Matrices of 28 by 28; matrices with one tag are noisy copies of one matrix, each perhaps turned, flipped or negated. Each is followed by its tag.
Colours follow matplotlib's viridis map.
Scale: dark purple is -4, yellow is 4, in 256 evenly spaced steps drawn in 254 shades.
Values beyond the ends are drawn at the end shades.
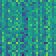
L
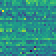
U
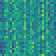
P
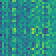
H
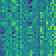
U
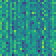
P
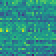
U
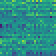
U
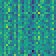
L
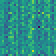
L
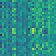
H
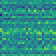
L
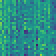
U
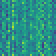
P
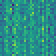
P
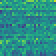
U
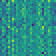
P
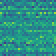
P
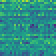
U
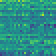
U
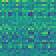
H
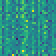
L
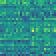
U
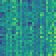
U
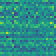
L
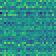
P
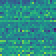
U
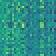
H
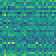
P
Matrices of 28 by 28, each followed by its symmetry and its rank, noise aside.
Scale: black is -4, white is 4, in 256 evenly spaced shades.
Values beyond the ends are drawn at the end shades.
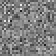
symmetric, rank four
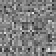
no symmetry, rank six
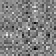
symmetric, rank four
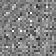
symmetric, rank six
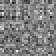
antisymmetric, rank four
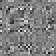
no symmetry, rank five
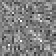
symmetric, rank four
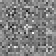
symmetric, rank four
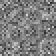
symmetric, rank five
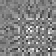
symmetric, rank four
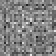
symmetric, rank four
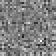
symmetric, rank six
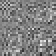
symmetric, rank five
